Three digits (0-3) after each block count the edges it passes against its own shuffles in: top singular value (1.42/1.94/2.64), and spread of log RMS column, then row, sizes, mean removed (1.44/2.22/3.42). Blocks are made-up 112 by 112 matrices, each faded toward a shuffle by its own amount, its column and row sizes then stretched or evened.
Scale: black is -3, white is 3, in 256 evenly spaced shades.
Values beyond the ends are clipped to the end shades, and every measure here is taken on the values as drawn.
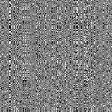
3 3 0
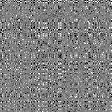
3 2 2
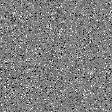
0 2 0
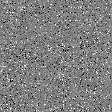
0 1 1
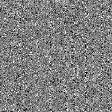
1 2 0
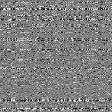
3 0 3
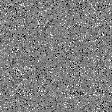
1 1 1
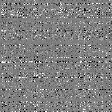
0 2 3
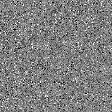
0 1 1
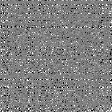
2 2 3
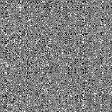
2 2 2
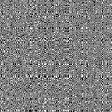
3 2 2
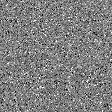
0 0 1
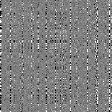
3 3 1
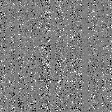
0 3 1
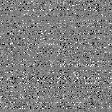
1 1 3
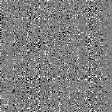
1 3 2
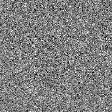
1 1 1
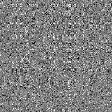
2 2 1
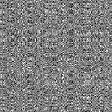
3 2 0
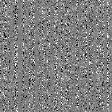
0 3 0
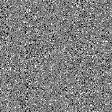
1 2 0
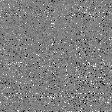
1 1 2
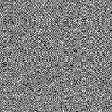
3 1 1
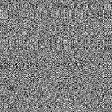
3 1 2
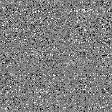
1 1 2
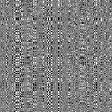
3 3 2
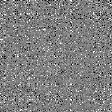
2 2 2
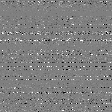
1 1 3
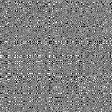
3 2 3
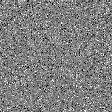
1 0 0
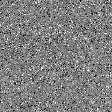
1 0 1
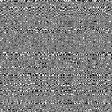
3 0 3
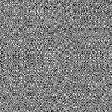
3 0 1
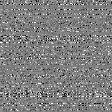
2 0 3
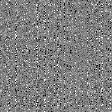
0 3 1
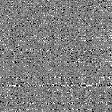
2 1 2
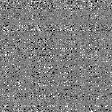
0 2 3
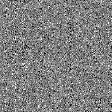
1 2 0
